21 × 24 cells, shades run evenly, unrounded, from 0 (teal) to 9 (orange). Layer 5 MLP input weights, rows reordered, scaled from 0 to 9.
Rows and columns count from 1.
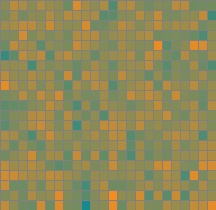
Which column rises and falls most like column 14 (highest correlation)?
10
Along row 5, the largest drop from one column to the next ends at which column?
19
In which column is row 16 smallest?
15
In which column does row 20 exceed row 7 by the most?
13
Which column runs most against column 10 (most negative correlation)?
7
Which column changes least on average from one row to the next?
14
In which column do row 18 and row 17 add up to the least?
21
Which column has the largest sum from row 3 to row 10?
3
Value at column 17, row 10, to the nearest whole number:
7
